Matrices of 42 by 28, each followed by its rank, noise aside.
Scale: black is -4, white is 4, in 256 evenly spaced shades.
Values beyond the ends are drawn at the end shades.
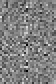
six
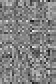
five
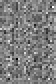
six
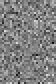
six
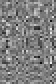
four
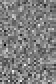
seven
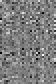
four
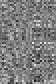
four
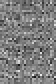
four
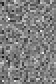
seven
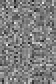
eight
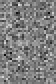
seven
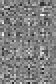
four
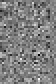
five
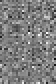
five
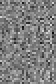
five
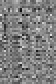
four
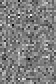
eight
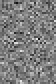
six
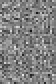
seven
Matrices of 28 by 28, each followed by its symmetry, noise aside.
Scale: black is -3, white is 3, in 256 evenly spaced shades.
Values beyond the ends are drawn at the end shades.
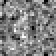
mirrored top to bottom.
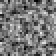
mirrored top to bottom.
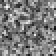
symmetric.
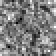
same after a half turn.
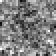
no symmetry.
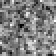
no symmetry.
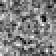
antisymmetric.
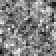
same after a half turn.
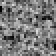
same after a half turn.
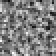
antisymmetric.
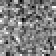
antisymmetric.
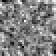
symmetric across the other diagonal.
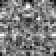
mirrored left to right.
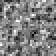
symmetric.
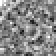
symmetric.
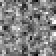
mirrored top to bottom.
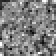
symmetric.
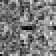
mirrored top to bottom.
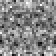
mirrored left to right.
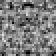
mirrored left to right.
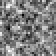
mirrored top to bottom.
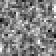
same after a half turn.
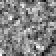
no symmetry.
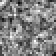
symmetric.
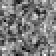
mirrored top to bottom.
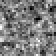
no symmetry.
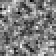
same after a half turn.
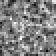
no symmetry.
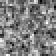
antisymmetric.
